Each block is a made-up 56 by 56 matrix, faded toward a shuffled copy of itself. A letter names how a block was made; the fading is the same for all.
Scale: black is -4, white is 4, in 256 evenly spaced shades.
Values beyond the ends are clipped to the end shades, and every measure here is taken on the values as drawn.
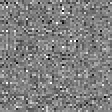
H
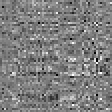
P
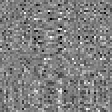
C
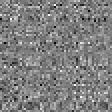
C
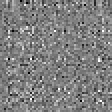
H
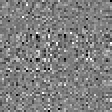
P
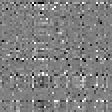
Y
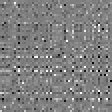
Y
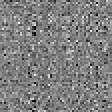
H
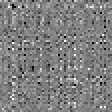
P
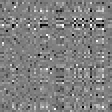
Y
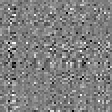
P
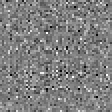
H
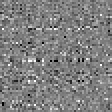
C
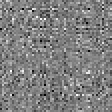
C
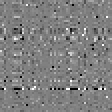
Y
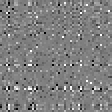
Y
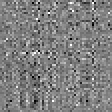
P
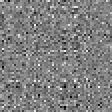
H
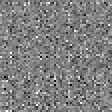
H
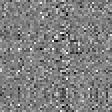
C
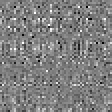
P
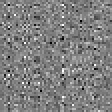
C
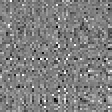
P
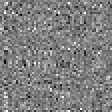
C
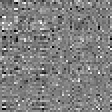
P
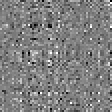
P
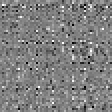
P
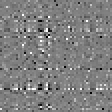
Y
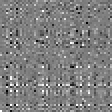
Y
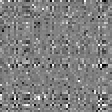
Y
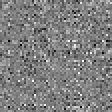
C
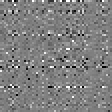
Y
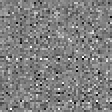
H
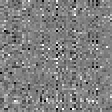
P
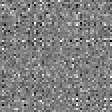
C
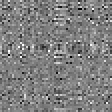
P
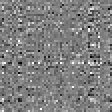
P
